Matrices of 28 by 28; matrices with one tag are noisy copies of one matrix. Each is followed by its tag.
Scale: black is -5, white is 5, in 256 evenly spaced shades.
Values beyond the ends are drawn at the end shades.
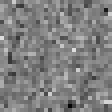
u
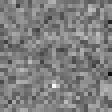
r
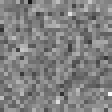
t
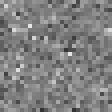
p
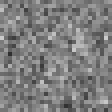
u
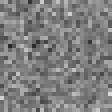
t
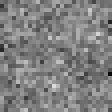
r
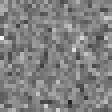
u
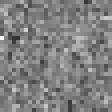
u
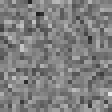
t
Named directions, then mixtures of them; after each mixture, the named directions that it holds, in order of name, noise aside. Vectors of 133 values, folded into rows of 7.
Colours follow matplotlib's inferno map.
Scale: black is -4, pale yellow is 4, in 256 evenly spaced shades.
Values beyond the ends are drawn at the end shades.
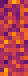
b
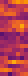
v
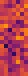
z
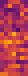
b, v, z.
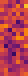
z.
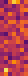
b, v.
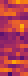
v.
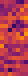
b, v, z.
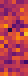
b, v, z.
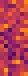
b, v, z.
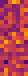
b.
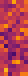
b, v, z.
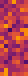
b, z.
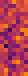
b, v, z.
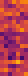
v, z.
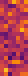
b, v, z.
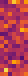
b, v, z.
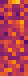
b, v, z.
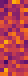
b.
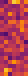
b, v.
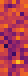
v, z.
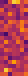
b, v.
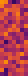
b.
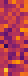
b, v, z.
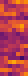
v.
